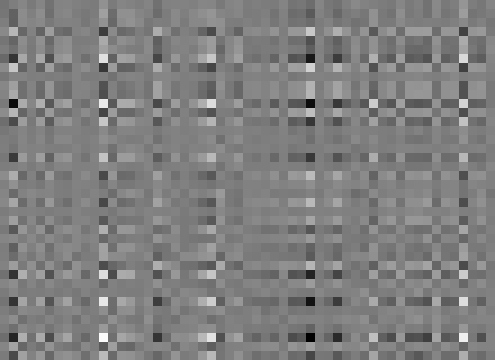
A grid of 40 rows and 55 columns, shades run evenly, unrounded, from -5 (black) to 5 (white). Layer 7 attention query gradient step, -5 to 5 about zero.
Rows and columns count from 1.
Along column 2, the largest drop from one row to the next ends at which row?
12
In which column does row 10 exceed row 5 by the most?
35
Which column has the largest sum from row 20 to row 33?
25
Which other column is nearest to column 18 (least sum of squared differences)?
38
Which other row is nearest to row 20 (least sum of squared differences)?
13
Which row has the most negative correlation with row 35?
39
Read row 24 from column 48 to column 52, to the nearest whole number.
0 0 0 0 0
